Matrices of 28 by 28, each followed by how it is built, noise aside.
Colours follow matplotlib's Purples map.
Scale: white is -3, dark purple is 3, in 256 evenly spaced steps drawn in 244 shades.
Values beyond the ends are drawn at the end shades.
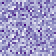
repeating rows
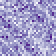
Toeplitz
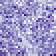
smooth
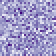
noise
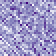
Toeplitz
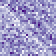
Toeplitz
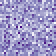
noise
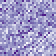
Hankel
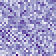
Toeplitz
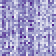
blocks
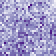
smooth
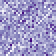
Hankel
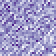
Hankel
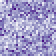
smooth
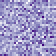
repeating rows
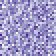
repeating rows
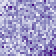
smooth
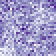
smooth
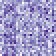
blocks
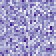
repeating rows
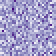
repeating rows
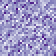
Hankel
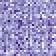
blocks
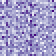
repeating rows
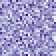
repeating rows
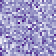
repeating rows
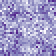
smooth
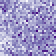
smooth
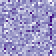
uneven columns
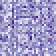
blocks
